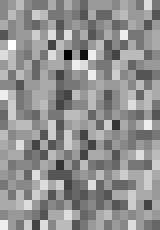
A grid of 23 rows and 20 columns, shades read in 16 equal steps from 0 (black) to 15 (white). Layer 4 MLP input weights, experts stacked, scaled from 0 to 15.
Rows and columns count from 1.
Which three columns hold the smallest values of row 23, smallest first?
5, 10, 20
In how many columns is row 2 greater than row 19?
9
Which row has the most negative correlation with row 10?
22
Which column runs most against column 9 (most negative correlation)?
12
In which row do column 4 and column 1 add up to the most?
23
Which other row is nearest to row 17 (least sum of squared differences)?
3
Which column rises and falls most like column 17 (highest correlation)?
1
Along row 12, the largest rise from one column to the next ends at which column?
2
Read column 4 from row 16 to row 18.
6 8 6
